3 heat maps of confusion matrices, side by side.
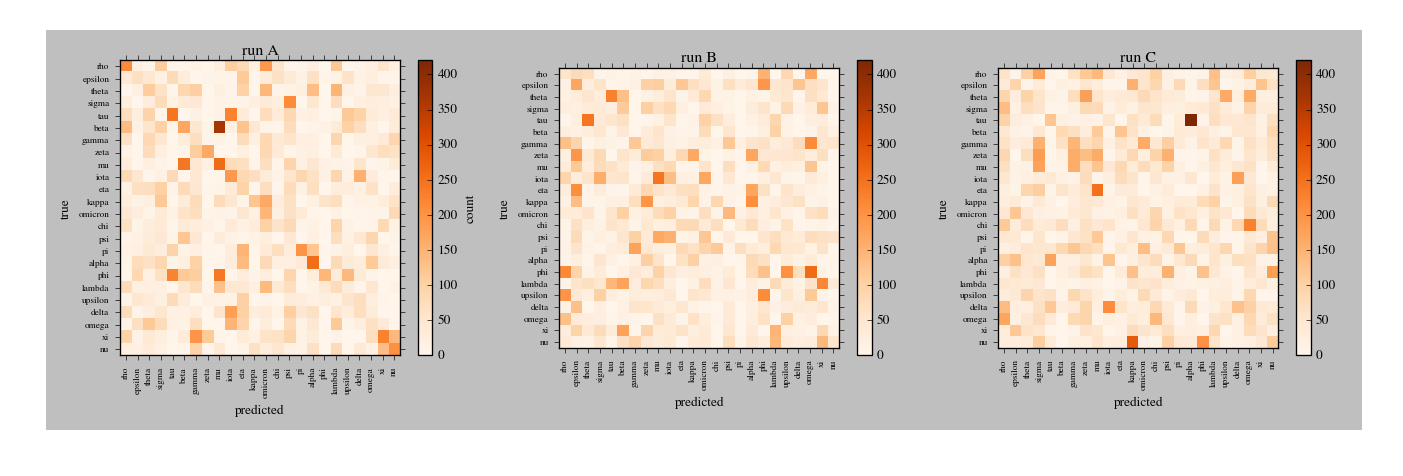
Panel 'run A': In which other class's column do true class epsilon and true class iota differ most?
delta
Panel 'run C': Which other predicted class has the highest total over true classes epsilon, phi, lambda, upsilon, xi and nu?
kappa
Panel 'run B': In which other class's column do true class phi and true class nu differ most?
omega
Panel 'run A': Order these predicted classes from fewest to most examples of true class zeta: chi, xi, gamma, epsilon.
epsilon, chi, xi, gamma
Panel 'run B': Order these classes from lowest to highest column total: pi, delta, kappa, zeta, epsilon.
pi, delta, kappa, zeta, epsilon
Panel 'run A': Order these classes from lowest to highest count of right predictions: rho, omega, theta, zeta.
omega, theta, zeta, rho
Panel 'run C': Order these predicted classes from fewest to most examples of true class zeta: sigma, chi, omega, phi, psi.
phi, omega, chi, psi, sigma
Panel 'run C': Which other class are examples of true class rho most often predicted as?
sigma
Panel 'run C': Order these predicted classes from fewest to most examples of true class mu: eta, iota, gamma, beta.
beta, iota, eta, gamma
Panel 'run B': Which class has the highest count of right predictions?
epsilon
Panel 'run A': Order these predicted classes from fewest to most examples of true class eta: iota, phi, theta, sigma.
phi, iota, theta, sigma
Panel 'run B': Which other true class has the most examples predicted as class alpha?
kappa
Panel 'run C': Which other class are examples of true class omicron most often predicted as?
epsilon
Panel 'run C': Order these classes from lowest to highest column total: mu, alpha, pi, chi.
pi, alpha, chi, mu
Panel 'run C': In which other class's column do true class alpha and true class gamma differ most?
tau
